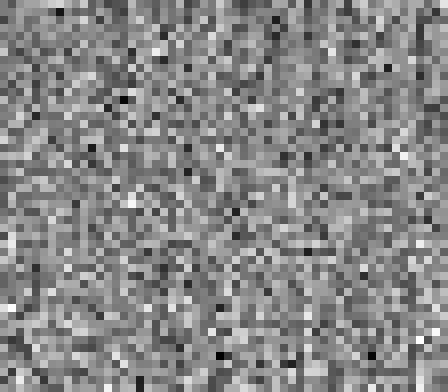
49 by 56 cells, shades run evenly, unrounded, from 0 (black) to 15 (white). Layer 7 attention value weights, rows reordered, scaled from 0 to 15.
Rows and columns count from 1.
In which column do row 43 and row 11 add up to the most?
53
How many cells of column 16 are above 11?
6
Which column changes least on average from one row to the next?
25
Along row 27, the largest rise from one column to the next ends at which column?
31
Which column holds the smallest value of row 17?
41
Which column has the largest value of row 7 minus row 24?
20
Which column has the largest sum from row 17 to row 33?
2
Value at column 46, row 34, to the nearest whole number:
13
